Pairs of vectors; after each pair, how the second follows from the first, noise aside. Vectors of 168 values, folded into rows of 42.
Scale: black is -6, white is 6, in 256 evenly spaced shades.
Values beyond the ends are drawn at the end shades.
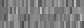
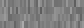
negated, shrunk.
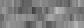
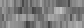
copied.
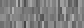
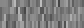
reversed.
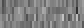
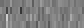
reversed, negated, partly zeroed.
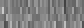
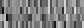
negated, scaled up.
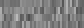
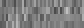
reversed.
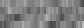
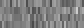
shuffled.
